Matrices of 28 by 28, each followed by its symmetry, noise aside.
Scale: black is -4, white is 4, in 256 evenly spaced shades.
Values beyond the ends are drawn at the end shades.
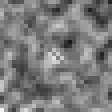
symmetric across the other diagonal.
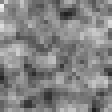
no symmetry.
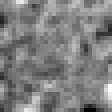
antisymmetric.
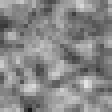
no symmetry.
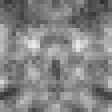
mirrored left to right.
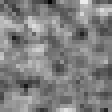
no symmetry.
